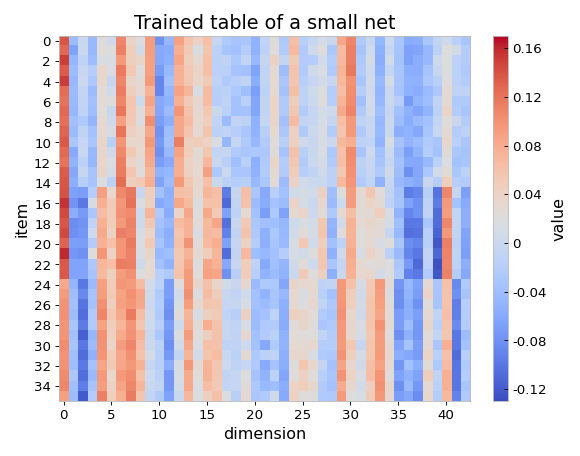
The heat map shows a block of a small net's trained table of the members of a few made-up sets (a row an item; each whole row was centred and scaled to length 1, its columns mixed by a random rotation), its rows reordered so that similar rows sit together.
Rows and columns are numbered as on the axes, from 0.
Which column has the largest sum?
0
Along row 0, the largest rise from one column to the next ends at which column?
12
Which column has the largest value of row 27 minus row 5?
33
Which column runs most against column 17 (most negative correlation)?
27
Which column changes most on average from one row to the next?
17
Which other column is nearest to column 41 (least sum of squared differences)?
35
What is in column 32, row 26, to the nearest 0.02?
0.06
